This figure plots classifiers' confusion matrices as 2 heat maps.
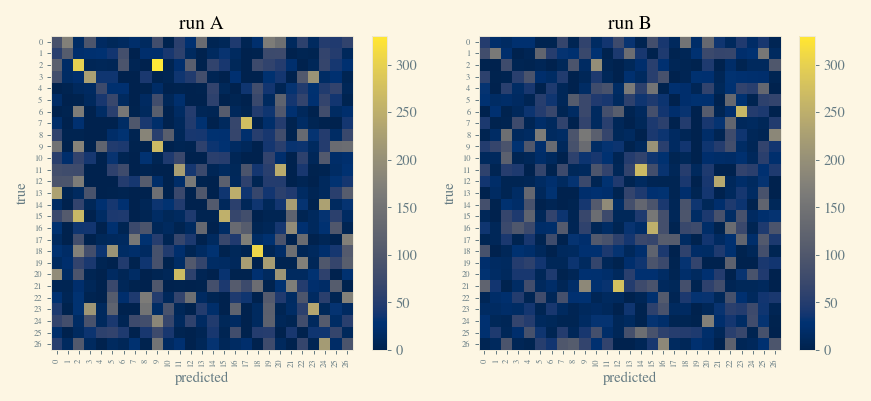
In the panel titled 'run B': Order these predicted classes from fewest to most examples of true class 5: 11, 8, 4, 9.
4, 11, 9, 8
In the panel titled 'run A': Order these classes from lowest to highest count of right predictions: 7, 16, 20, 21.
7, 16, 21, 20
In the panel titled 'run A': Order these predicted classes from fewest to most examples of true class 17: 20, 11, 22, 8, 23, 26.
23, 8, 11, 20, 22, 26
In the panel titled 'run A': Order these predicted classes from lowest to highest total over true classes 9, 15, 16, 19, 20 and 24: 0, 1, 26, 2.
1, 26, 0, 2
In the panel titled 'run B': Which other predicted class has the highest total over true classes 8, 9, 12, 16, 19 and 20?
15
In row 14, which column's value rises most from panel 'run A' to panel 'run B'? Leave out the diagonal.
11
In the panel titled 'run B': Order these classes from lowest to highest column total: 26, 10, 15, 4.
26, 4, 10, 15
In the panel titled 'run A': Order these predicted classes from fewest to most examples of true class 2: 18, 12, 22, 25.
22, 25, 18, 12
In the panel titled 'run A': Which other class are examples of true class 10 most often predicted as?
24
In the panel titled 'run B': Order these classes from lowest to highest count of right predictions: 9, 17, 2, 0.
0, 2, 17, 9
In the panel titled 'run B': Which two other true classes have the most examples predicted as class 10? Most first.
2, 15
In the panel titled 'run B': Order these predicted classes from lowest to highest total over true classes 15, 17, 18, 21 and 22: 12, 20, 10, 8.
8, 20, 10, 12
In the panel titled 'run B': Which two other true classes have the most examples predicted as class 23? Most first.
6, 17
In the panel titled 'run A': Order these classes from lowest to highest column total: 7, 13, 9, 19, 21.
7, 13, 21, 19, 9
